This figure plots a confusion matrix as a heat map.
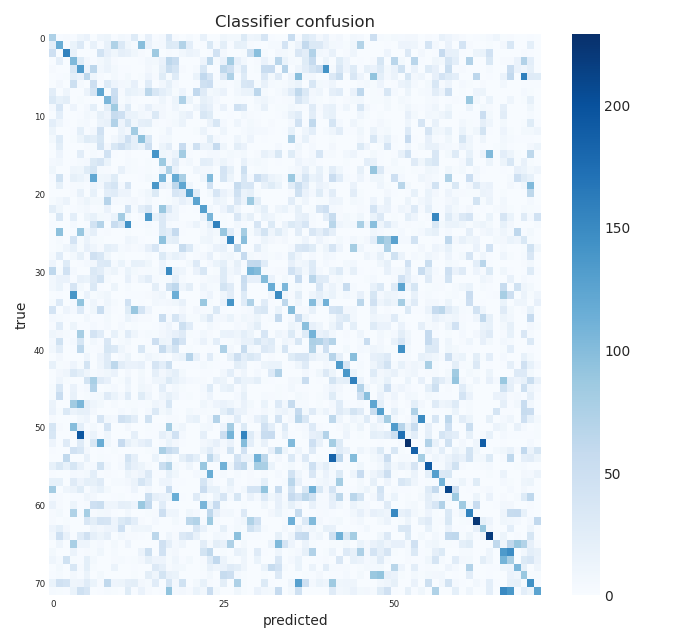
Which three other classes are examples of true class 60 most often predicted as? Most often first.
22, 13, 57
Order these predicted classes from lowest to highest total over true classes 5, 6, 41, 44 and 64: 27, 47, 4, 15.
4, 15, 47, 27
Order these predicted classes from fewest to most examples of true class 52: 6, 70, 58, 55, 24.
70, 24, 6, 58, 55
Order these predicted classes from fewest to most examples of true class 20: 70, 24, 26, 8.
26, 8, 24, 70
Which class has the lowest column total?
65
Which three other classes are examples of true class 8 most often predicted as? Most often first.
61, 19, 9
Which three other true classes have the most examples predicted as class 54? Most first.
49, 30, 11
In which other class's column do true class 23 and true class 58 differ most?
14
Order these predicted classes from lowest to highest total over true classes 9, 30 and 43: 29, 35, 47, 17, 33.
47, 35, 33, 29, 17
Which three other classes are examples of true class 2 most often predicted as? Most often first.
30, 15, 38
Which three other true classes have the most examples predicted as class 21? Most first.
62, 7, 14
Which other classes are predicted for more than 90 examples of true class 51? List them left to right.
4, 26, 28
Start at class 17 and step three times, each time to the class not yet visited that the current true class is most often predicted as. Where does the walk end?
40
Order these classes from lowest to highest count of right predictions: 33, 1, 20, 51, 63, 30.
63, 30, 1, 20, 33, 51
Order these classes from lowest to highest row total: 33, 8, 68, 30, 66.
8, 68, 33, 66, 30
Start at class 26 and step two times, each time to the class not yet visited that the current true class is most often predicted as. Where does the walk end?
3
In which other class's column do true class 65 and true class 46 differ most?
33
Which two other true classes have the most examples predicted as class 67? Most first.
66, 71
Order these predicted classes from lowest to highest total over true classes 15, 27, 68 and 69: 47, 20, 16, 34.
34, 20, 16, 47
